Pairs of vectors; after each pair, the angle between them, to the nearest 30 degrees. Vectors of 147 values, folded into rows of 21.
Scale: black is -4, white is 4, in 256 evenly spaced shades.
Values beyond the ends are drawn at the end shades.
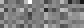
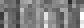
60 degrees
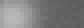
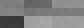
120 degrees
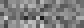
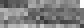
60 degrees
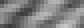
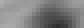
120 degrees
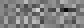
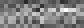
150 degrees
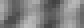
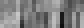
120 degrees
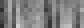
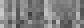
150 degrees
